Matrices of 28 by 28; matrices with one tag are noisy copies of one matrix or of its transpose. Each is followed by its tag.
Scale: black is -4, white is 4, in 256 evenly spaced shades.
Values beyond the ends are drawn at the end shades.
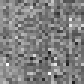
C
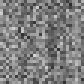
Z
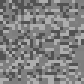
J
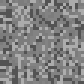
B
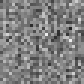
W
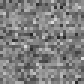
B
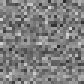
Z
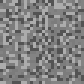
W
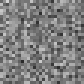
W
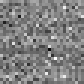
Z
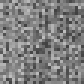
C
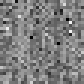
B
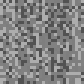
Z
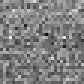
C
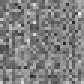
J
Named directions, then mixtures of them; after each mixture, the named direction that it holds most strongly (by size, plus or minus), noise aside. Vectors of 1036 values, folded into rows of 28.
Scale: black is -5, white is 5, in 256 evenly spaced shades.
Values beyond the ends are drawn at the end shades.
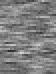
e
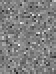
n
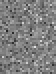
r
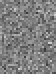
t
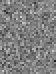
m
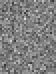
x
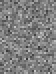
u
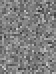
t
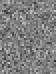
m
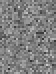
u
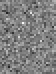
m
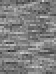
e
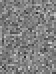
t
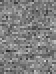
u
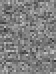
m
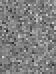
r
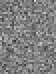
x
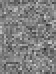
t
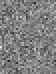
m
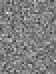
x
